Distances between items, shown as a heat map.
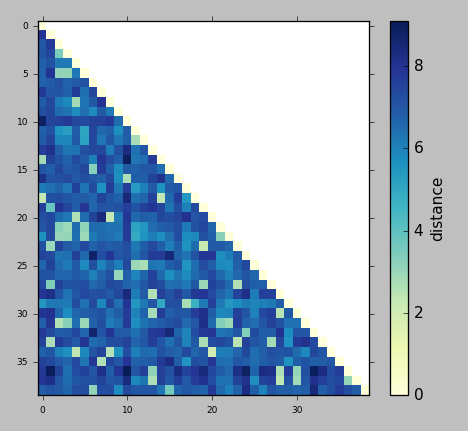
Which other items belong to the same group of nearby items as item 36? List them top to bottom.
13, 28, 30, 37
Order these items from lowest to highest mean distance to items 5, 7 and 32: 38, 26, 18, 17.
17, 26, 18, 38
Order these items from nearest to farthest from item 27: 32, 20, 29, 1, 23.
23, 1, 29, 32, 20
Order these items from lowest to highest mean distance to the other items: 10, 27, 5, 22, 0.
22, 5, 27, 0, 10
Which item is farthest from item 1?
36
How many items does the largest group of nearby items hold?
6
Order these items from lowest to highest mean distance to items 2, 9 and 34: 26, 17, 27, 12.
26, 12, 17, 27
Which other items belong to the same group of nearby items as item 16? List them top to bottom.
10
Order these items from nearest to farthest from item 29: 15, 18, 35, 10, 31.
18, 35, 31, 15, 10
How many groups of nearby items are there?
12
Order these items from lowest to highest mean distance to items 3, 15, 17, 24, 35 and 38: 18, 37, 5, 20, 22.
22, 5, 18, 37, 20
